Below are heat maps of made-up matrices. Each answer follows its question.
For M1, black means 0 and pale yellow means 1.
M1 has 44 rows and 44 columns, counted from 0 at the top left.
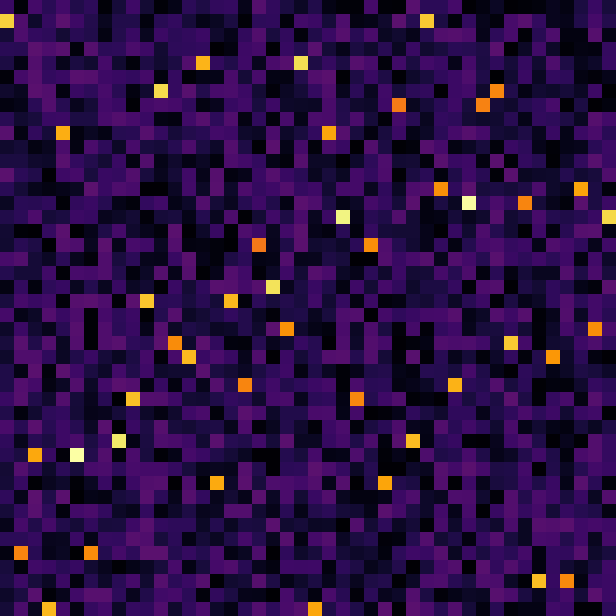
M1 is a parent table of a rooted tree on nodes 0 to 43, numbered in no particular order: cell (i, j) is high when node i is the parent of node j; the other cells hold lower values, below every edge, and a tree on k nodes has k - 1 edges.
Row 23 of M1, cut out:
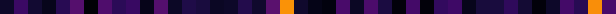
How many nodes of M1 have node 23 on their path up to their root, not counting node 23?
3
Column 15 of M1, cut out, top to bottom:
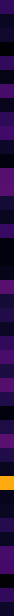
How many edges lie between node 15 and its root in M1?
2
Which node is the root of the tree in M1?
7
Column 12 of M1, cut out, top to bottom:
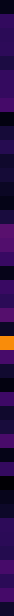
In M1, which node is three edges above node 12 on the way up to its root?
34
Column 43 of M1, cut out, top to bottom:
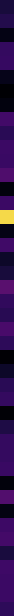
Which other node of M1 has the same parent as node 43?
24
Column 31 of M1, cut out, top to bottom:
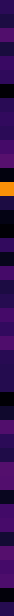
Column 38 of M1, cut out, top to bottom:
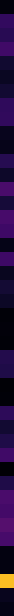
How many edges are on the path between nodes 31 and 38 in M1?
3
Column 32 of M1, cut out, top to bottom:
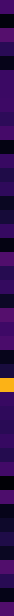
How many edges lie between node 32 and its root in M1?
3
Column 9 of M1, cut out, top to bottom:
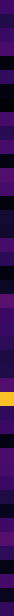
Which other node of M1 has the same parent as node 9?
25
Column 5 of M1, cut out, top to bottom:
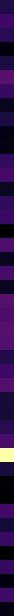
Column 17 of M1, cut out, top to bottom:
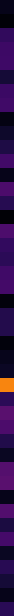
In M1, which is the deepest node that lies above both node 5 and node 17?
27
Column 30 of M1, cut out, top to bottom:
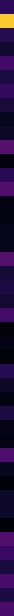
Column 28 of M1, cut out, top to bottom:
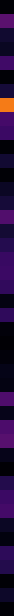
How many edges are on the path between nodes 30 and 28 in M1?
4
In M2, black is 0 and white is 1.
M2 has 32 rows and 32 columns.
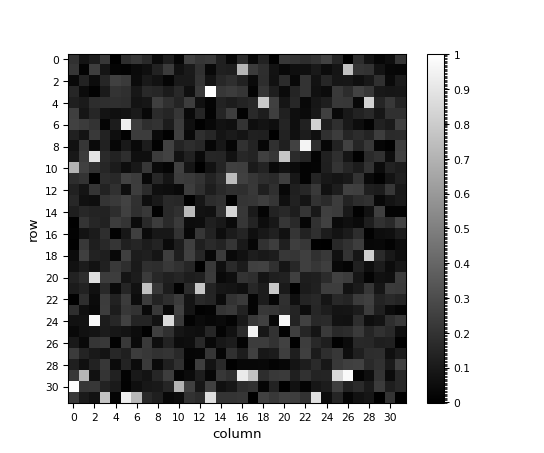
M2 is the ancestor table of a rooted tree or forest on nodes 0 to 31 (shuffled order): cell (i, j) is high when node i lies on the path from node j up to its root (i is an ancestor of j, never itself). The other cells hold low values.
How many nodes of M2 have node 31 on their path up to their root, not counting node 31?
5
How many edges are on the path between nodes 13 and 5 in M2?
4
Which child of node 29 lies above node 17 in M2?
25
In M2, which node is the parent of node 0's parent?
30
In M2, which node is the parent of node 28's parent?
4
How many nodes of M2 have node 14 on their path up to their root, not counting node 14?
2
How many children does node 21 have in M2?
3
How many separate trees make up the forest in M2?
9
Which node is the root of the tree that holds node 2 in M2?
24
